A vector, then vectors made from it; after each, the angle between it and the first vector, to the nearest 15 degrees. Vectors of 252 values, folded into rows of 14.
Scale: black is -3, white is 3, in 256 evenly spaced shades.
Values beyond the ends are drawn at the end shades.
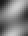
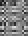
75 degrees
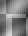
45 degrees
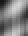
15 degrees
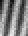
90 degrees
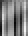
75 degrees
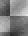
105 degrees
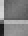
90 degrees
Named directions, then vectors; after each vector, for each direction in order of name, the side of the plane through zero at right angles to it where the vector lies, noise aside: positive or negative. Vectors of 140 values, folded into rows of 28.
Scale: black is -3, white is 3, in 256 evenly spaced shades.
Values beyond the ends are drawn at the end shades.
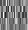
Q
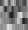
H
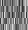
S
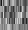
positive, positive, negative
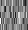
positive, negative, negative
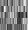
negative, positive, positive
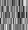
negative, positive, positive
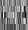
negative, positive, negative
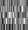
negative, positive, negative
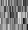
positive, negative, negative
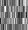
negative, positive, positive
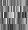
negative, positive, negative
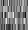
negative, positive, negative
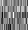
negative, positive, negative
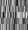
positive, negative, negative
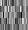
negative, negative, positive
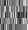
negative, positive, positive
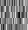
negative, positive, positive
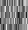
negative, positive, positive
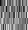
positive, positive, positive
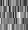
positive, negative, negative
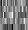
negative, positive, negative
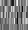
negative, negative, positive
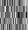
negative, positive, positive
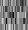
positive, negative, positive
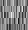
negative, positive, negative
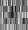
positive, negative, positive
